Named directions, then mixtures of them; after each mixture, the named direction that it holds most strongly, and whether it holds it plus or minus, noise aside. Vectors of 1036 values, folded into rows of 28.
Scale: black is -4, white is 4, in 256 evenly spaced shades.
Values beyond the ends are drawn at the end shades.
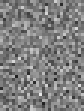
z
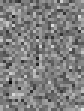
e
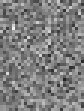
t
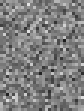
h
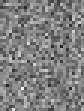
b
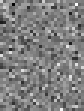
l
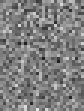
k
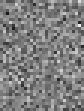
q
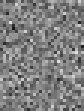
q, plus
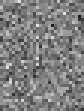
e, minus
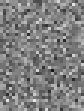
h, plus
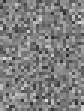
b, plus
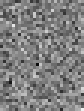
e, plus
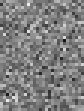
h, plus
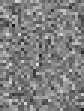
e, minus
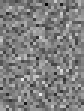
z, plus
